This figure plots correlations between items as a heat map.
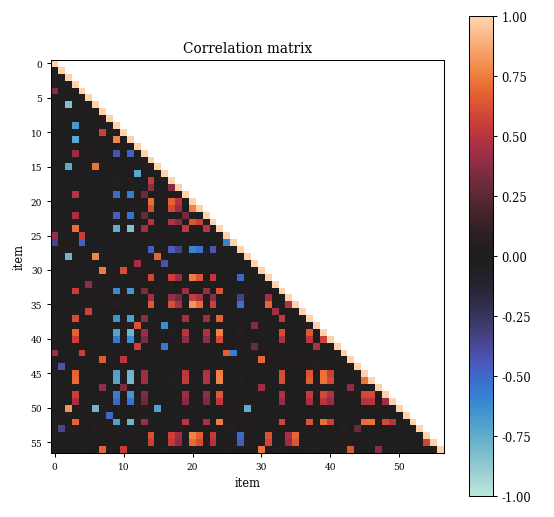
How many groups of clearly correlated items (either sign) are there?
9
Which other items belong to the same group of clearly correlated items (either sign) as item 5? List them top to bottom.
32, 36
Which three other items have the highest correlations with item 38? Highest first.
12, 41, 29
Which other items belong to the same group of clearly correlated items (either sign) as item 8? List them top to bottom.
51
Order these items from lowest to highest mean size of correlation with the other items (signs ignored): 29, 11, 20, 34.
29, 34, 20, 11
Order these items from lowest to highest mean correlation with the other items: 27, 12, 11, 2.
11, 27, 2, 12
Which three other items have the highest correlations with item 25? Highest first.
42, 4, 0
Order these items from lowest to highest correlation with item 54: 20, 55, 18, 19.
19, 18, 55, 20
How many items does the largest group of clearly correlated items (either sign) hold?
16
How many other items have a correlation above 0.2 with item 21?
10
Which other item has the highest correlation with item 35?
20
